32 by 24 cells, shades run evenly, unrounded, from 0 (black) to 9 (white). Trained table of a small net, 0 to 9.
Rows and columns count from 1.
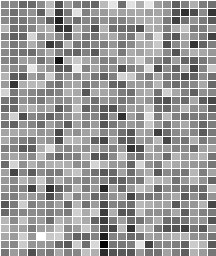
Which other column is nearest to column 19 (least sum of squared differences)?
23
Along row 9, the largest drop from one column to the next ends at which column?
18
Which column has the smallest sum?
12
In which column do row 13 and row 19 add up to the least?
15
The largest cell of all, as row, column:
30, 5
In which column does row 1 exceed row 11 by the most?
13
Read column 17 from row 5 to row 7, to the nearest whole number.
5 6 6
